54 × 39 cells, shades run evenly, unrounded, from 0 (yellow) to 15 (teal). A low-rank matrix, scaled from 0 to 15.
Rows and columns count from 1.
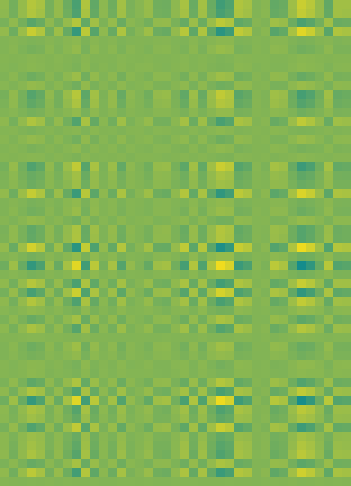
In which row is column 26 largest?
28
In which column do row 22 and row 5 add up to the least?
34
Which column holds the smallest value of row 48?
25
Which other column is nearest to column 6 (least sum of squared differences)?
2
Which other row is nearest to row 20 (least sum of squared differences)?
36
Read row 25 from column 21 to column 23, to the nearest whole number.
7 8 7
